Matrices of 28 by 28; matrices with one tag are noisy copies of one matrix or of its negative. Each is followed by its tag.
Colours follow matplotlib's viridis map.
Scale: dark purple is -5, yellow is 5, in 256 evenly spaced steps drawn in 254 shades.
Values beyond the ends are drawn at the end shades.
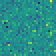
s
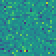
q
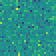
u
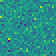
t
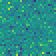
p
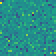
t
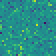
p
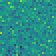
p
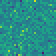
p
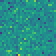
p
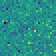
s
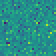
s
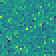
t
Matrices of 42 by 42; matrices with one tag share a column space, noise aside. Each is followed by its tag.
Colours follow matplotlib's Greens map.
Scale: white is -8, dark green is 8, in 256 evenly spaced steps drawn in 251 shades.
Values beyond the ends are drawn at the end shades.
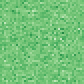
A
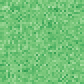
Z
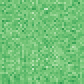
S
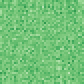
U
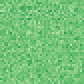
Z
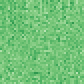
U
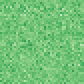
Z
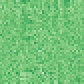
U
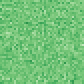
A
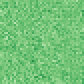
A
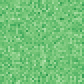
S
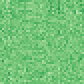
U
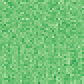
S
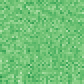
S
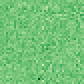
Z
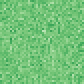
S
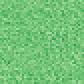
A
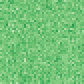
S
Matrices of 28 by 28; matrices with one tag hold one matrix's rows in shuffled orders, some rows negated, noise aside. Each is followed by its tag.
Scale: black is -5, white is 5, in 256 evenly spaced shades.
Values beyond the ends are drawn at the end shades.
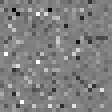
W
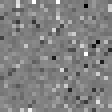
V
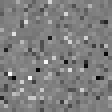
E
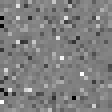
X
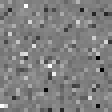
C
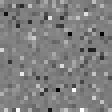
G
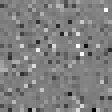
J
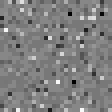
G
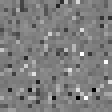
J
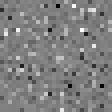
G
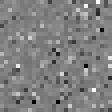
V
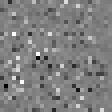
W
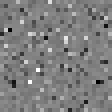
E
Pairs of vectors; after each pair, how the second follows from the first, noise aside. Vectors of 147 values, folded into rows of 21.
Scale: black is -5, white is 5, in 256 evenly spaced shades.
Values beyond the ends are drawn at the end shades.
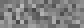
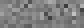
reversed, partly zeroed.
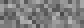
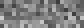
wrapped around, negated.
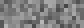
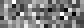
wrapped around, negated, scaled up.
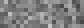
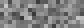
wrapped around.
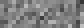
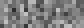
wrapped around, negated.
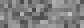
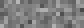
reversed, negated, partly zeroed.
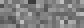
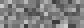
wrapped around.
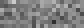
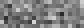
wrapped around, negated.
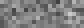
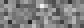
wrapped around.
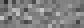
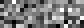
wrapped around, negated, scaled up.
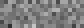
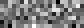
scaled up.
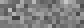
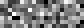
scaled up.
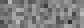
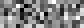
wrapped around, negated, scaled up.
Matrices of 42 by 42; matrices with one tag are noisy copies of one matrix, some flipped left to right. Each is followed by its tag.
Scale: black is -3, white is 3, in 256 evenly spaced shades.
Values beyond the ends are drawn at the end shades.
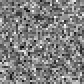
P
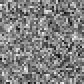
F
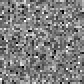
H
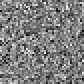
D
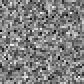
P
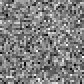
H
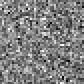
F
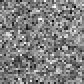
F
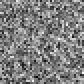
D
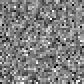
P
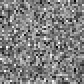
H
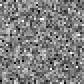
F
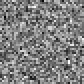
P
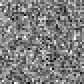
F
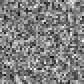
P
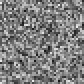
D
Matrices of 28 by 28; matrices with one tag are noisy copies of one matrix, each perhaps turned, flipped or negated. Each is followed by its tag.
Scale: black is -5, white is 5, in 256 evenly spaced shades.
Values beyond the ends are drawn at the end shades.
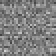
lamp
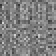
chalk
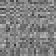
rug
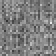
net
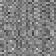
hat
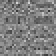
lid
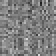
rug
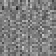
lamp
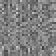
lamp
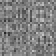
net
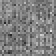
net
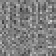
chalk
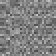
lamp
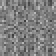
lamp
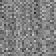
hat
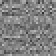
lid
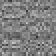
lid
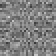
lamp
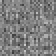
net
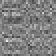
lid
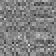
lid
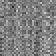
hat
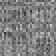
net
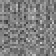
chalk
